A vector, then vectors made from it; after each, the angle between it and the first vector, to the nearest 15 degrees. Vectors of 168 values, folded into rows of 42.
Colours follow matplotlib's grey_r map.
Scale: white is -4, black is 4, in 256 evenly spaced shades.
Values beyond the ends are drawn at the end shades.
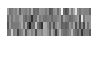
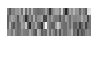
60 degrees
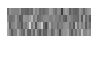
150 degrees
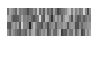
75 degrees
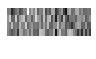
75 degrees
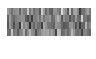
45 degrees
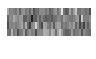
30 degrees
